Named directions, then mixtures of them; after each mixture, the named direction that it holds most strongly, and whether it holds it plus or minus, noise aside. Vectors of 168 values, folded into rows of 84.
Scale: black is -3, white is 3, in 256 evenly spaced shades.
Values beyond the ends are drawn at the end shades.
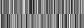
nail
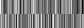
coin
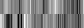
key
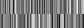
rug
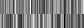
rug, plus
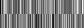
coin, minus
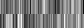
key, minus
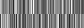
nail, minus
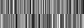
rug, minus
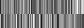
coin, minus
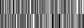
rug, plus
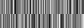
rug, minus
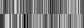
key, minus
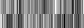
key, plus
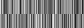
coin, plus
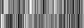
key, plus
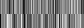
nail, minus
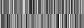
nail, plus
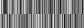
coin, plus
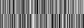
rug, plus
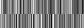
coin, plus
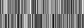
coin, minus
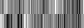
key, plus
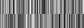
rug, plus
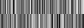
rug, plus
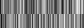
coin, minus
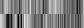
key, plus
